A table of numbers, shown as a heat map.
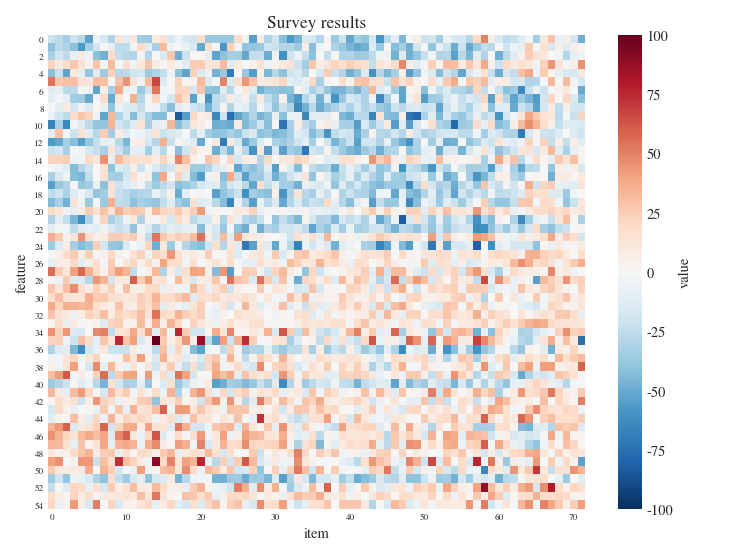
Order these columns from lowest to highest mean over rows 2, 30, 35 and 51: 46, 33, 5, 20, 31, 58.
31, 46, 58, 33, 5, 20
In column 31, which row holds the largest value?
34
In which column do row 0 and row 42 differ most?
71
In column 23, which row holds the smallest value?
12
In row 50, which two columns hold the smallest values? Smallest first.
58, 28
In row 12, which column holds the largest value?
15
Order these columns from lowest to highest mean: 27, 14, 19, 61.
27, 61, 19, 14
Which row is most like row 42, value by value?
37
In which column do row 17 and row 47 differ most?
48
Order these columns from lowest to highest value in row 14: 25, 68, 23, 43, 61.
25, 23, 61, 68, 43
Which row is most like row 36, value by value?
16
